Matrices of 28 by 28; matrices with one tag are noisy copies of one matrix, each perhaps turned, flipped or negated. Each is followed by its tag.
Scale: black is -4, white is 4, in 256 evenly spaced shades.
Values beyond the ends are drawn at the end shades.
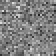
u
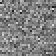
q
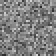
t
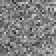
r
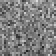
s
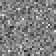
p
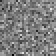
r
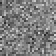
t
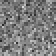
s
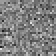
q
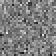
q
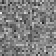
r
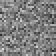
q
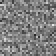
q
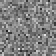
p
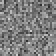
q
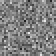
p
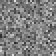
p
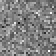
r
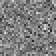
p
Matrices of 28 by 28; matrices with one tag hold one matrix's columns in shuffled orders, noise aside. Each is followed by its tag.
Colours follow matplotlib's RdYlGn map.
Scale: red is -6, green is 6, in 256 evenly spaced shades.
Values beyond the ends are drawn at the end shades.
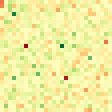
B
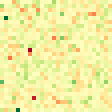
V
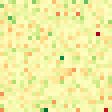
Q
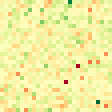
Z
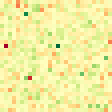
B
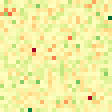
V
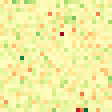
Q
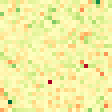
Z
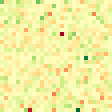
Q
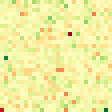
Q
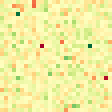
B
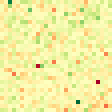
Z
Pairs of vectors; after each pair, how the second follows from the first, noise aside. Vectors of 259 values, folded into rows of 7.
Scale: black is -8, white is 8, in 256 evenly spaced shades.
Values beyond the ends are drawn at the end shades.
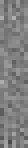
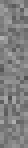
wrapped around.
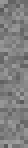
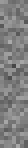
wrapped around.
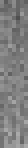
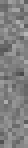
shuffled.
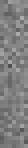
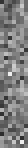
wrapped around, negated, scaled up.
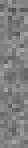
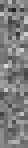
scaled up.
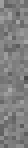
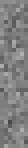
wrapped around.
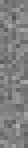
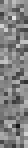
negated, scaled up.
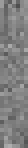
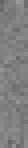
reversed, shrunk.
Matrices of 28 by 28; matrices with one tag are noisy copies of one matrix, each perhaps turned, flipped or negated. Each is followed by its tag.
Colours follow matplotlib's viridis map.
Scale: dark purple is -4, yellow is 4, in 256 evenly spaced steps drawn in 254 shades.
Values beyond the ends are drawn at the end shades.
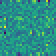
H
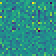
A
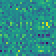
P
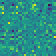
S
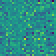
A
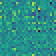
A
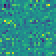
S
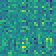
P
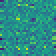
H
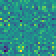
S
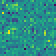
P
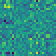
S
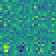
S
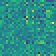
A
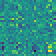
S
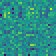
P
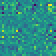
S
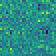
P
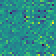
A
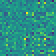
A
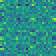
H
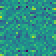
H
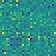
A
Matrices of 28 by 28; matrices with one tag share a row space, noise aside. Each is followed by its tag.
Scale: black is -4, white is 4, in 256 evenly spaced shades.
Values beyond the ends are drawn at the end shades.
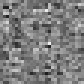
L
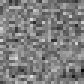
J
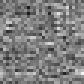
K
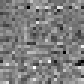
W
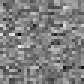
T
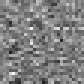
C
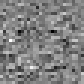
T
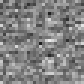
K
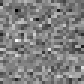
J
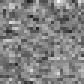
C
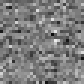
K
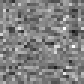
T
